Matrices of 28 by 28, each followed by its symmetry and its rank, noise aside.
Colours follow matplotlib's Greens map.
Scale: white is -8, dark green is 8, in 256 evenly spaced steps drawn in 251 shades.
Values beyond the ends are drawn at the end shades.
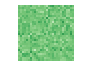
antisymmetric, rank four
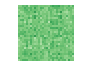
antisymmetric, rank six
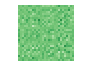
antisymmetric, rank six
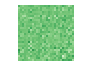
no symmetry, rank five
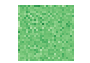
antisymmetric, rank six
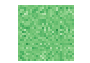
no symmetry, rank five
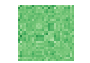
symmetric, rank four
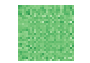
no symmetry, rank four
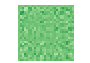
antisymmetric, rank four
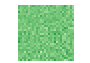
no symmetry, rank six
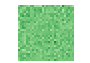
symmetric, rank five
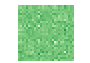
symmetric, rank four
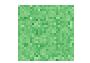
symmetric, rank five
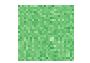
symmetric, rank five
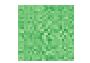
no symmetry, rank five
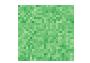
no symmetry, rank six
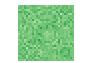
symmetric, rank six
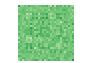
symmetric, rank five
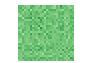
symmetric, rank five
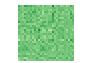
no symmetry, rank five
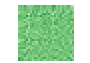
antisymmetric, rank six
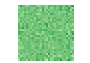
antisymmetric, rank four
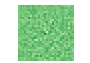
antisymmetric, rank six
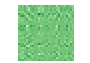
antisymmetric, rank four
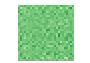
no symmetry, rank five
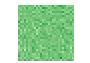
antisymmetric, rank four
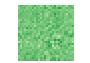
antisymmetric, rank six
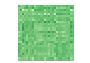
no symmetry, rank four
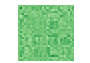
no symmetry, rank five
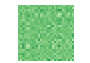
symmetric, rank four
